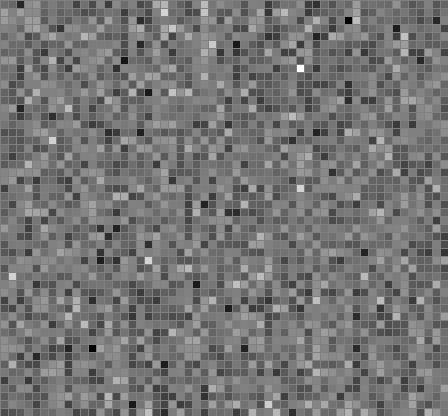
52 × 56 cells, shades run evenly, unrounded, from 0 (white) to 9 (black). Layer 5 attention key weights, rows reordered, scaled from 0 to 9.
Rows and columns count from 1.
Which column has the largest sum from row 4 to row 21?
40
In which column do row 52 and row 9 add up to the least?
38
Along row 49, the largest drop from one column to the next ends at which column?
27
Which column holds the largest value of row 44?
12
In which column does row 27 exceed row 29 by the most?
30
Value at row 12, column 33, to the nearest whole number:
6
